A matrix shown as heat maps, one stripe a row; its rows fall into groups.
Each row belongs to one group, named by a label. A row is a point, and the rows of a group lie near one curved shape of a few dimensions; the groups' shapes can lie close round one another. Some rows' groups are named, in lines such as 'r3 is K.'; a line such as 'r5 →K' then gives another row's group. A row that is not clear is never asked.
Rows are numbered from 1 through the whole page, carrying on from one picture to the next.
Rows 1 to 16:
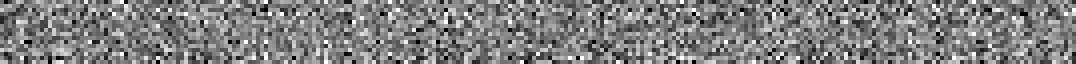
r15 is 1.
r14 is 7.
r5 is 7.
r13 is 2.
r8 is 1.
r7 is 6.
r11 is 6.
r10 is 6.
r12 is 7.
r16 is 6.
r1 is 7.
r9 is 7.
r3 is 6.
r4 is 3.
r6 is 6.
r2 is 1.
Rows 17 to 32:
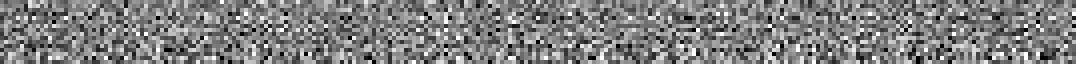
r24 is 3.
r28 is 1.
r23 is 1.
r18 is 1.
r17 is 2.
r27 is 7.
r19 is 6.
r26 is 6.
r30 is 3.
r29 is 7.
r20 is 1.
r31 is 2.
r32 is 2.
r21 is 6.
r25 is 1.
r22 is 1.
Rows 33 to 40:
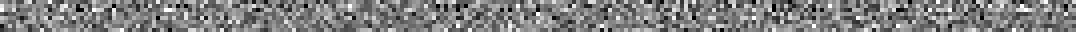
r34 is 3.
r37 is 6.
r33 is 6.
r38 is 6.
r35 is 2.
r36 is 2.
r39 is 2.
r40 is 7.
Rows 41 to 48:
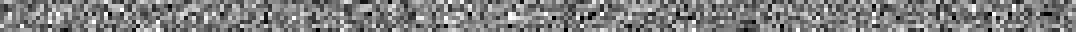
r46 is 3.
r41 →7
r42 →7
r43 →7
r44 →2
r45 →1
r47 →1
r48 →7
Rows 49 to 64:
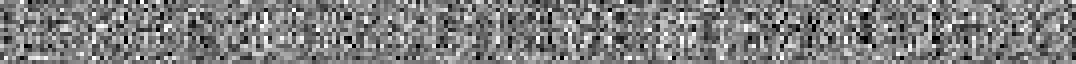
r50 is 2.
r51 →7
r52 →7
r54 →1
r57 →7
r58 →7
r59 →7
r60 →6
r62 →2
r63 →1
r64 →6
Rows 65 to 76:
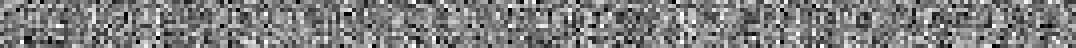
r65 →2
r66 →1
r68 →7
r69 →7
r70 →7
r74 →6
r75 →1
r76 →2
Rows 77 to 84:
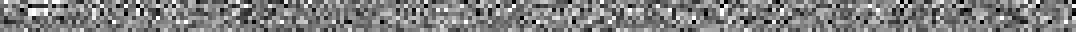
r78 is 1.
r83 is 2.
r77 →1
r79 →1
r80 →1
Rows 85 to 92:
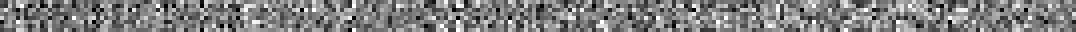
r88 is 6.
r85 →6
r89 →6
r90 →2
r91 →2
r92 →6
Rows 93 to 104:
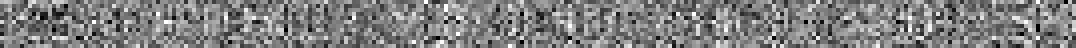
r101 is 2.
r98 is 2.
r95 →1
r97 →6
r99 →1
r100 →1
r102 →1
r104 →1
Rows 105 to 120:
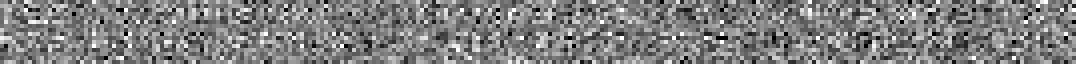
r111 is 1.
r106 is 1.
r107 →1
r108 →6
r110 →1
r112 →2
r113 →7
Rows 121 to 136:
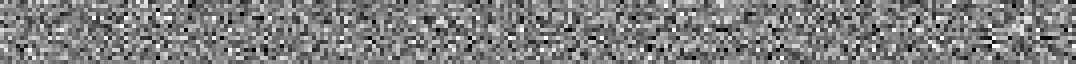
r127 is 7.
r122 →7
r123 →6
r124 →7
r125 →2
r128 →1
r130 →2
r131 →2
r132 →6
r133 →6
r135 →6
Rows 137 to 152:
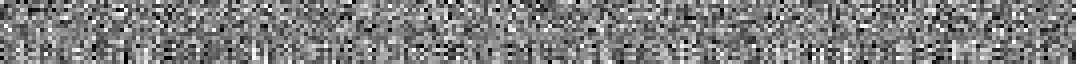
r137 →6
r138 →7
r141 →6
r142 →7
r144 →2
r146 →3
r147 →7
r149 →2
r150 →1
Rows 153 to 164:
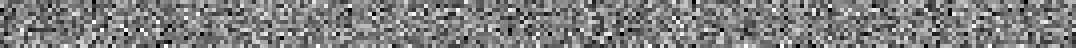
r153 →3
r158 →6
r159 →7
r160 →1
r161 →7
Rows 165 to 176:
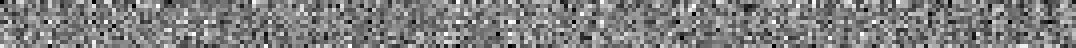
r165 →2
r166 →7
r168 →3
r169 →1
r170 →2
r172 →2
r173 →3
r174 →7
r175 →3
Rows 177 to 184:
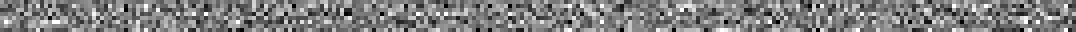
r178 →1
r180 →3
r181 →2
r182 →1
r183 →1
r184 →1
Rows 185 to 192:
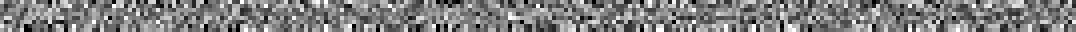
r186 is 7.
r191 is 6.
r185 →3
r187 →3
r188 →1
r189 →1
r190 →6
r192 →6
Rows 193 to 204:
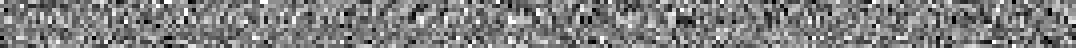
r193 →7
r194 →1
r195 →3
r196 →2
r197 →1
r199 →6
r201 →2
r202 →2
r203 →2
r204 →7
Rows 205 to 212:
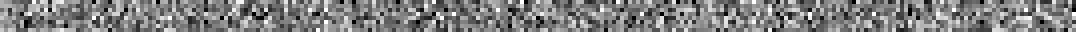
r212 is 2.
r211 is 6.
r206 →1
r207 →1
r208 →6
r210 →6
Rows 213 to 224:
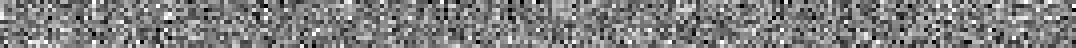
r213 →2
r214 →6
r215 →1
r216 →2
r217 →2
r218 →7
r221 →3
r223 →1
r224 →3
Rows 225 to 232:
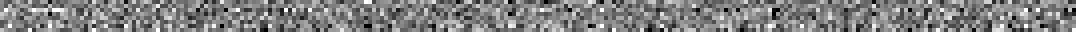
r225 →2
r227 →1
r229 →7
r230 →3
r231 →2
